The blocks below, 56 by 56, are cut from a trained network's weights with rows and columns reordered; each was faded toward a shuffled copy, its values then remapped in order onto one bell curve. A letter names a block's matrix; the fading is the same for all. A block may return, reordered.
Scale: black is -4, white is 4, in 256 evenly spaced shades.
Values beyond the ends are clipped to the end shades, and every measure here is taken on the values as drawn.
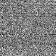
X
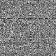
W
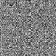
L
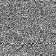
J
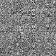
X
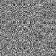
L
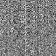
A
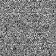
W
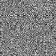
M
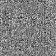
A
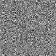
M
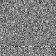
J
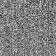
A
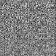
A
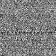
W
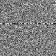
M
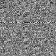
M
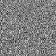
L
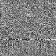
J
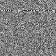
J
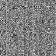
A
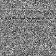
W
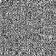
A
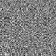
L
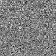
M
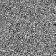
M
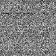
X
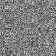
L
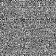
W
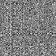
A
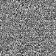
W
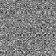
L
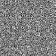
M
